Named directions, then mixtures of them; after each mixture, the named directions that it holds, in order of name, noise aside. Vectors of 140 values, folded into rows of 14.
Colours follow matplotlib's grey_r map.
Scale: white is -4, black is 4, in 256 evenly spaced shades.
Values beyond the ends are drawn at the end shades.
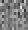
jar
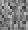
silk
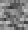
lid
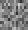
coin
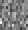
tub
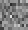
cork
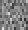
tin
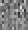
jar.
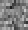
lid, tin.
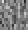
jar, silk, tub.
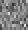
cork, tin, tub.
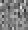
jar.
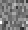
cork, tin, tub.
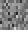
coin, tin, tub.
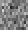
lid, silk, tub.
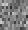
lid, silk, tub.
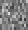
tin, tub.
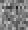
coin, lid, tub.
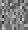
jar, silk, tin.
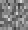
coin.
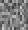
jar, tin.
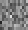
cork, silk.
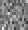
tin.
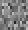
silk, tub.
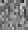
jar.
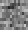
cork, lid.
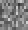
coin.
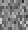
jar, silk, tub.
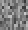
silk.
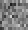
cork.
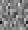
coin, tub.
